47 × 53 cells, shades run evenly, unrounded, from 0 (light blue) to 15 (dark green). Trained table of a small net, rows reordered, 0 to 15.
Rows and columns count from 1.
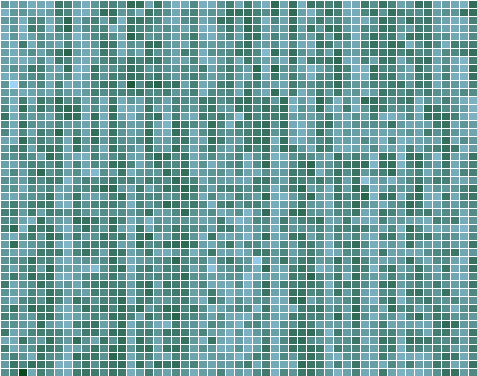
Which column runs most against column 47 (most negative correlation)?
32
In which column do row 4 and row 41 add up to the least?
23
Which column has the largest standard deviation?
28
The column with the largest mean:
13
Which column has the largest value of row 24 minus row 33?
29
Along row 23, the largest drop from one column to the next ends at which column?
41
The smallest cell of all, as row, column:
11, 2
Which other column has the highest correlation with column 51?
9
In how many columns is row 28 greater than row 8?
27
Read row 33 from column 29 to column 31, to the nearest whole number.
1 8 6
